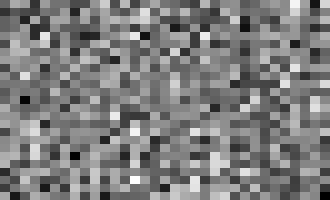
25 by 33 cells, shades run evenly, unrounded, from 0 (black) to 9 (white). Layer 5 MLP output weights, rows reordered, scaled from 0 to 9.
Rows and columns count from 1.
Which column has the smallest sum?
25
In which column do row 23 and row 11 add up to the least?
24
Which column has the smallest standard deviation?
31
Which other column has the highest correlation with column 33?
11
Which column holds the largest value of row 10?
3
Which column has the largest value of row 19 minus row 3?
28
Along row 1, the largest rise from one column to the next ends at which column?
33
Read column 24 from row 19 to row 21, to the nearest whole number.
2 4 3
